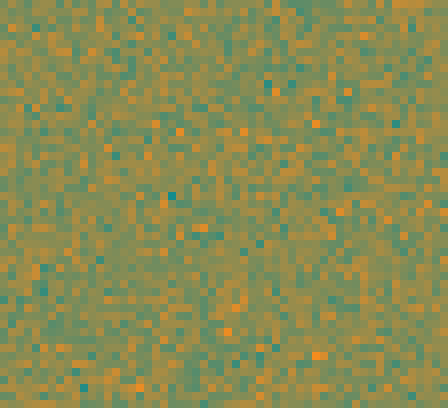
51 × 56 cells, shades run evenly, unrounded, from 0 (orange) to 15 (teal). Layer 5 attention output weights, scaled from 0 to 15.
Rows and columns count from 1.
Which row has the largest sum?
9
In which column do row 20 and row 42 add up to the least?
29
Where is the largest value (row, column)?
25, 22
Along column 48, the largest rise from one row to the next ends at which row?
44
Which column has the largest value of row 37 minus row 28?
49
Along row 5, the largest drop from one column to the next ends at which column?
23
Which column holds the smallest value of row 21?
11
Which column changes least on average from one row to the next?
55
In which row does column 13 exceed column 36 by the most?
33
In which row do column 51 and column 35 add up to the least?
1
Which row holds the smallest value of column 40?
45
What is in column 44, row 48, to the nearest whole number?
8
